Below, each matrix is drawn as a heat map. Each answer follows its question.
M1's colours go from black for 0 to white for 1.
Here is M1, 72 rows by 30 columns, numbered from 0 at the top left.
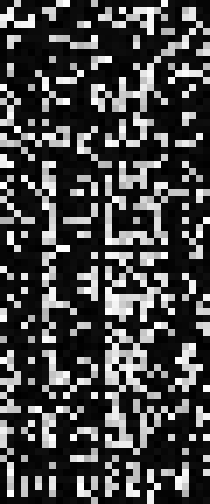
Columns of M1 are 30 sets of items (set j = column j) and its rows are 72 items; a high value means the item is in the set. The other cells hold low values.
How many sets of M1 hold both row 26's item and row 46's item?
4
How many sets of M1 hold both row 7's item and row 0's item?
1
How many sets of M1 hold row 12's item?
9
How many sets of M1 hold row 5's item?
8
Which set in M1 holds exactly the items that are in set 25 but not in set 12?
5
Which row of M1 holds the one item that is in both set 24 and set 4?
62
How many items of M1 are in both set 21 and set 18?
9
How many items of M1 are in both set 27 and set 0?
5
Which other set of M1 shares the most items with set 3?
11
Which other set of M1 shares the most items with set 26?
1
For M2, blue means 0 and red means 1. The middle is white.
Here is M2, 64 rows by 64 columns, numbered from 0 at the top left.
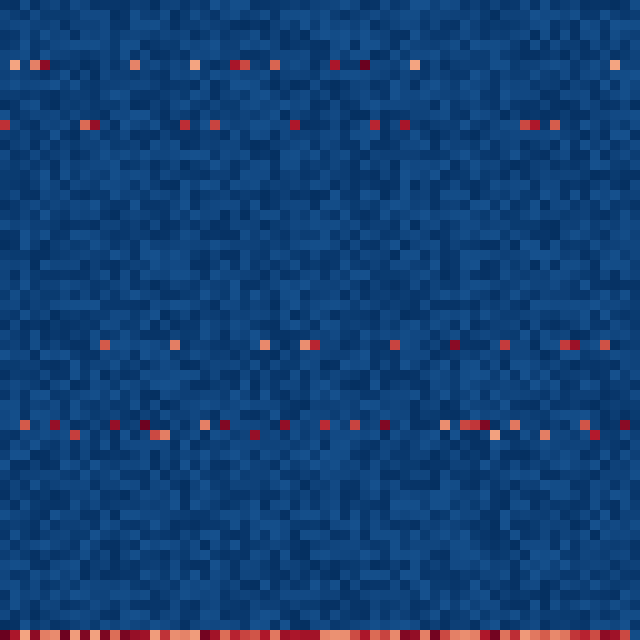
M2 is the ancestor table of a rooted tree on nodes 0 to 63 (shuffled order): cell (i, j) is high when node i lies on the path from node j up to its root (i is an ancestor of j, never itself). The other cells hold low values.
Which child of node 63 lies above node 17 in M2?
34
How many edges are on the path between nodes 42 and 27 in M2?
3
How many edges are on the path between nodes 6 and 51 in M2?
3
